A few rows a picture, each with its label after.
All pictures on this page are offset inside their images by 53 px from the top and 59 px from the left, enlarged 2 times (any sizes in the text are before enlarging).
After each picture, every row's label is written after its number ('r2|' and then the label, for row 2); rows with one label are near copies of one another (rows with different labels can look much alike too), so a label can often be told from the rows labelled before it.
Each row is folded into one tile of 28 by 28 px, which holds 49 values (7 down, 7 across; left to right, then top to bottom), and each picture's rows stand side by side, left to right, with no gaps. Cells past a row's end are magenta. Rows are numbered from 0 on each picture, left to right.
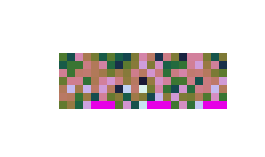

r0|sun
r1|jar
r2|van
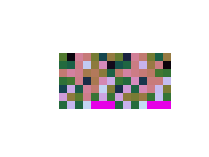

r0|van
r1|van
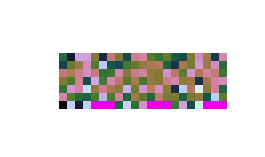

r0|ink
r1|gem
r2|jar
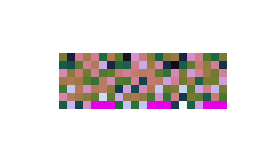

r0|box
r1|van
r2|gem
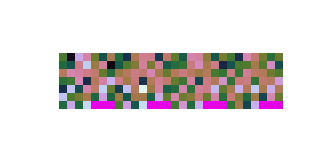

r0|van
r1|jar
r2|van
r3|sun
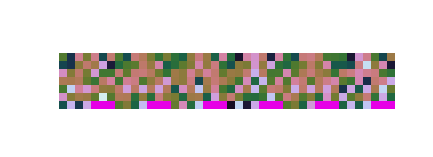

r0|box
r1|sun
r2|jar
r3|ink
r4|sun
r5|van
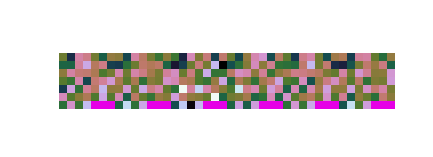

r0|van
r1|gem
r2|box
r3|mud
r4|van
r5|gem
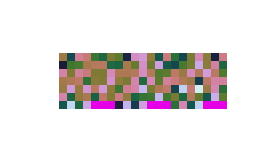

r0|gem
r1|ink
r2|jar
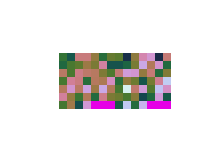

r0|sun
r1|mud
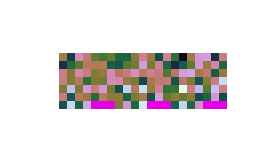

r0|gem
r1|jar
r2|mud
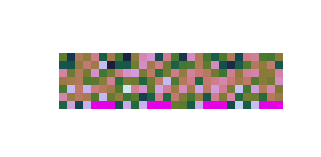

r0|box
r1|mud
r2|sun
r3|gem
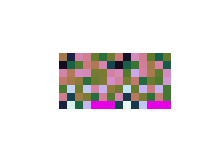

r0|gem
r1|gem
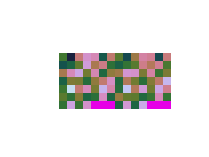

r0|mud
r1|mud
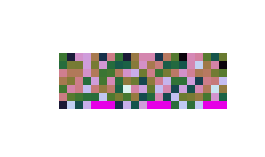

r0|ink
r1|mud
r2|van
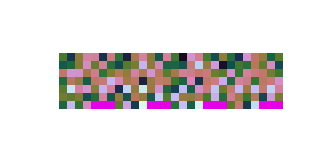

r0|mud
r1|jar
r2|van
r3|sun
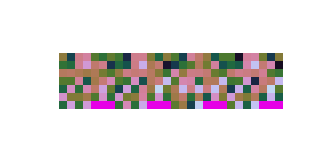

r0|van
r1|van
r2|sun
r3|van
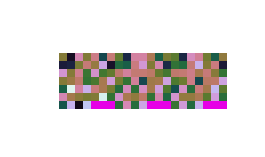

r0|box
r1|van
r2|van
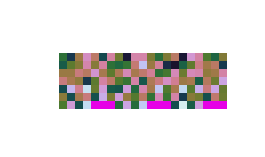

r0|jar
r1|van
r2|gem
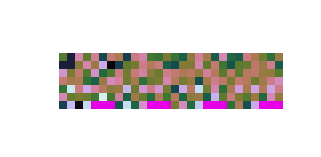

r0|box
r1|gem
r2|jar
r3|sun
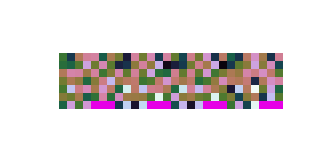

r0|mud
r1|box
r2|box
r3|jar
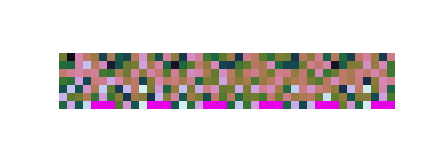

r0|van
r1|jar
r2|gem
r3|gem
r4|box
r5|jar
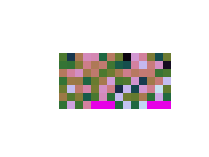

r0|mud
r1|van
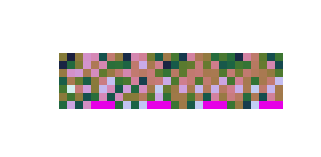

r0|mud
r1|van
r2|sun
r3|sun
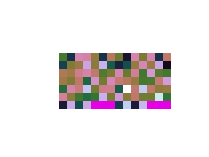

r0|ink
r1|box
